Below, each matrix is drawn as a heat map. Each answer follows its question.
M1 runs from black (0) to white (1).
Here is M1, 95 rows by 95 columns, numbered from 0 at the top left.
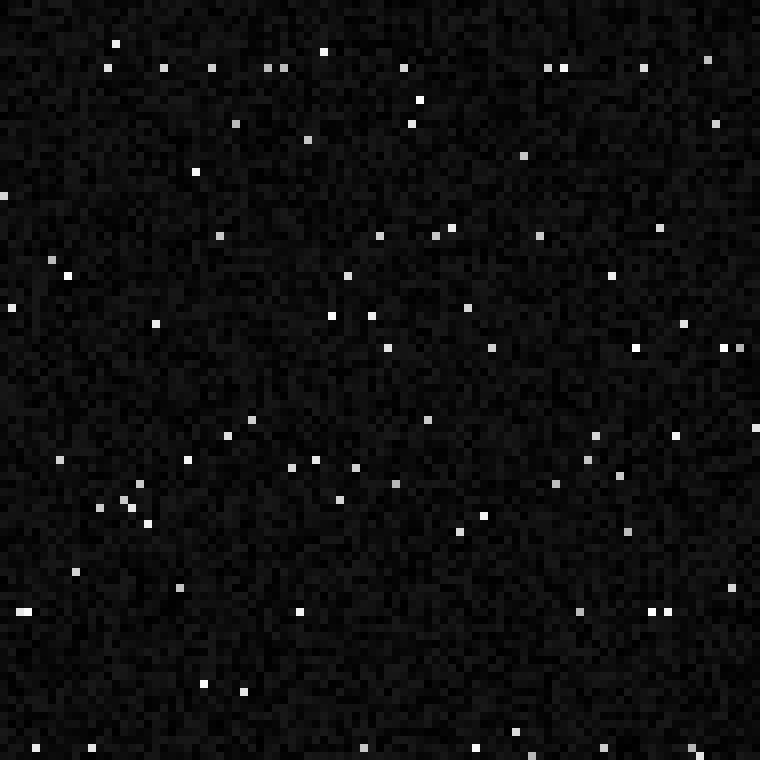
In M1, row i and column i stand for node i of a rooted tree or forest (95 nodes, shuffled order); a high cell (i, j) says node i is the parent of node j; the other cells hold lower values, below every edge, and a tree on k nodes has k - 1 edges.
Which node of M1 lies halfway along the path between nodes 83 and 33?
34
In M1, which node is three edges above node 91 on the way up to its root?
66
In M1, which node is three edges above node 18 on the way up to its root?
40
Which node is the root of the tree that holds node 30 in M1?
93
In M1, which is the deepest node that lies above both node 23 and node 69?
57
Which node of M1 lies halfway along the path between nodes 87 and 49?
73
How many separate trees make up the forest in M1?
10
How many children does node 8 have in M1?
9
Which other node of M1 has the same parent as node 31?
53
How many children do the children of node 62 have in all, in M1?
3
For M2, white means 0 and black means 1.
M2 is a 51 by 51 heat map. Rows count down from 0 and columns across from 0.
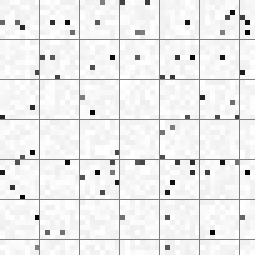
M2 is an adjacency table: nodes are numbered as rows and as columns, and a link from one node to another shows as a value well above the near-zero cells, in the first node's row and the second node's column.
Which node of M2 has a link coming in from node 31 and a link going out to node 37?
node 4
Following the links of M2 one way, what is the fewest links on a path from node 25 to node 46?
4
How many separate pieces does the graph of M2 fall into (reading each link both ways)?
4
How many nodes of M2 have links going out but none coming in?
9
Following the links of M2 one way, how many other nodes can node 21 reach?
9
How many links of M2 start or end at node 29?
1
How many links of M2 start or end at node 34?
9
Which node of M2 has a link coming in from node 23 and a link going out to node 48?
node 43
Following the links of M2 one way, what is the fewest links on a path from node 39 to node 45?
3
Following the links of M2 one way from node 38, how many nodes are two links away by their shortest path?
1
